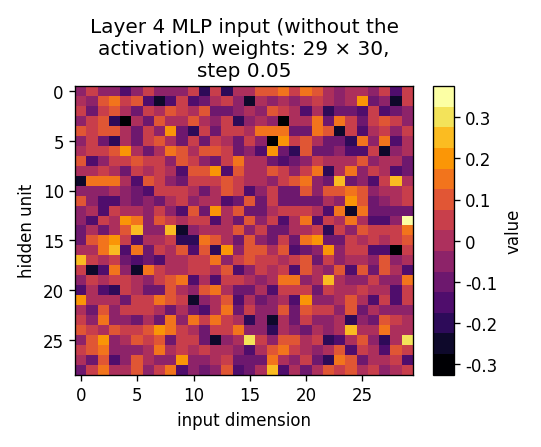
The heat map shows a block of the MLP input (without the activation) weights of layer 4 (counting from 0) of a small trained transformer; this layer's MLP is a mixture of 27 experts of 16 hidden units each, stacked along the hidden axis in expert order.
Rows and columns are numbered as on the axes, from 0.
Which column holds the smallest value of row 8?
22
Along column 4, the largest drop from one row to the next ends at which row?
3
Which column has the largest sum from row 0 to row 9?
21
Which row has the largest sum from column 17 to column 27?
0
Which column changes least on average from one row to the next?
16
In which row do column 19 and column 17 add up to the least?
23
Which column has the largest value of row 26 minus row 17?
7
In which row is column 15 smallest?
1
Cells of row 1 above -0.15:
24
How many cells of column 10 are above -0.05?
17
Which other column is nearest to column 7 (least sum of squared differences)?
6
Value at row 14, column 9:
-0.25
